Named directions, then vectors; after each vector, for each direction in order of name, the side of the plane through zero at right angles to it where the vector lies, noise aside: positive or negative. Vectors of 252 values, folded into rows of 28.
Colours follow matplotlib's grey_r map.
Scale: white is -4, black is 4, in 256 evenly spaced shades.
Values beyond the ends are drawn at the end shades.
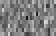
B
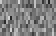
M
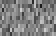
negative, positive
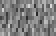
positive, negative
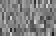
negative, negative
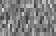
positive, negative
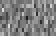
positive, negative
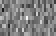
negative, positive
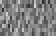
negative, positive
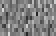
positive, negative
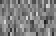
negative, negative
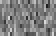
positive, positive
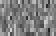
positive, positive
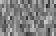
positive, positive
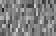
negative, positive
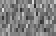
positive, negative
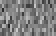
negative, positive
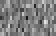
positive, negative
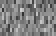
negative, positive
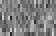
positive, positive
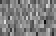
negative, negative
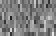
positive, positive
